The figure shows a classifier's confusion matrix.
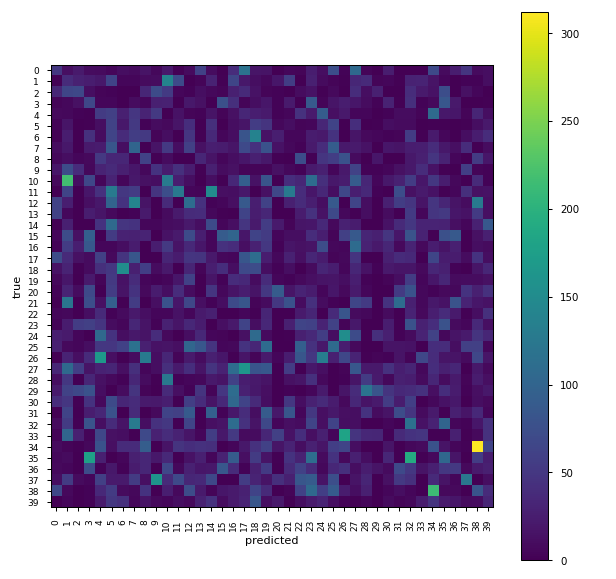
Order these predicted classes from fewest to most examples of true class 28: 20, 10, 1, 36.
20, 36, 1, 10
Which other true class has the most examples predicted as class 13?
25
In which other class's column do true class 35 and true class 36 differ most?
32
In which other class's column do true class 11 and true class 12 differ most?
14
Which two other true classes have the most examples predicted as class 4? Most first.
26, 24
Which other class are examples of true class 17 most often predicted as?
18
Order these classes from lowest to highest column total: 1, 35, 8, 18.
8, 35, 18, 1
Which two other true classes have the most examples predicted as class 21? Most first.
11, 31
